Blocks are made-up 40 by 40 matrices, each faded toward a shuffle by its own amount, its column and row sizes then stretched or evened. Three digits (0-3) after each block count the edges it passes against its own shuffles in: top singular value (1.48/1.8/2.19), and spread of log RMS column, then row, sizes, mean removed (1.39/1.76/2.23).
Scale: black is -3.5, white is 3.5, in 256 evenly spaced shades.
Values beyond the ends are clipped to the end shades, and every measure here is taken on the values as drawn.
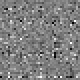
1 1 2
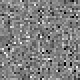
1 1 0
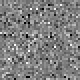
0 0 2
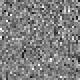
0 1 0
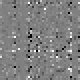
2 3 2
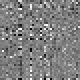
2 3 2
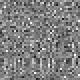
2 0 0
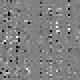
0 3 1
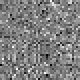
2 0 0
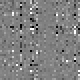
0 3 2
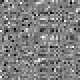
2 0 2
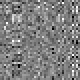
3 3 0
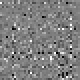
1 2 2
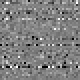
2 0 3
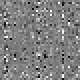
1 3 1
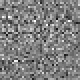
2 0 2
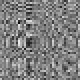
3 3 0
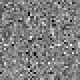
0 1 0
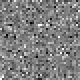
0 0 1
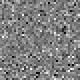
0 0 1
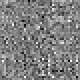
1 2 2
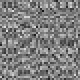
3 0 2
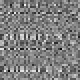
3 0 3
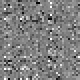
1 2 1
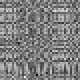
3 1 1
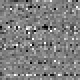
1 1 3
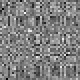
3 1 1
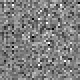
0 2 0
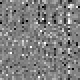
2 2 0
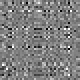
3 2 3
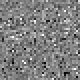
0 1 1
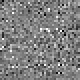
1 1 2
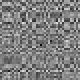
3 1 3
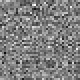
2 0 1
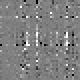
2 3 2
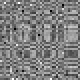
3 0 1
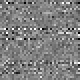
2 1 3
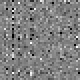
1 2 1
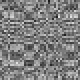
3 0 2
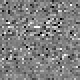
1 0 3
